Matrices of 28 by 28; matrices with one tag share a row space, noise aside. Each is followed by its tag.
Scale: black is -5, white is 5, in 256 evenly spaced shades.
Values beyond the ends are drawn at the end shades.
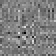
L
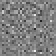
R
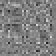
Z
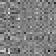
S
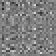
R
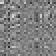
S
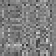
Z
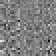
S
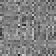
L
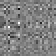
S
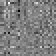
S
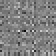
L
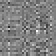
Z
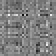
Z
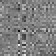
L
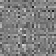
L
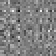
S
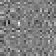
S
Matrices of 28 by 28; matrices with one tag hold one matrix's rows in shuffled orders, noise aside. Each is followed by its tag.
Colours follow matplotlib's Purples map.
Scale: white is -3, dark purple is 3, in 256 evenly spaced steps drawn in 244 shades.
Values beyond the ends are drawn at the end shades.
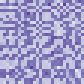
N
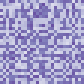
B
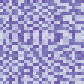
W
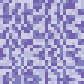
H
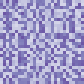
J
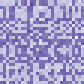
B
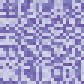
N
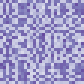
J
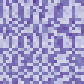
W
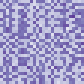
J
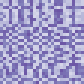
W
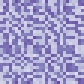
H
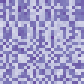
J
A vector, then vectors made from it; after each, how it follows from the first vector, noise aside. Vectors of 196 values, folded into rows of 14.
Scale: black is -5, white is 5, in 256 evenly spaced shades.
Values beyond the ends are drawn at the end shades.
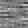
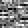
negated, scaled up.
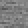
wrapped around, negated, shrunk.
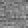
wrapped around, negated, shrunk.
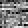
wrapped around, negated, scaled up.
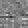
partly zeroed.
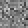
sign-scrambled.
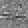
wrapped around, negated, partly zeroed.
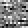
wrapped around, negated, scaled up.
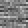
negated.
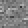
partly zeroed.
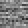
negated.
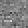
wrapped around, negated, partly zeroed.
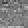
wrapped around, negated, partly zeroed.
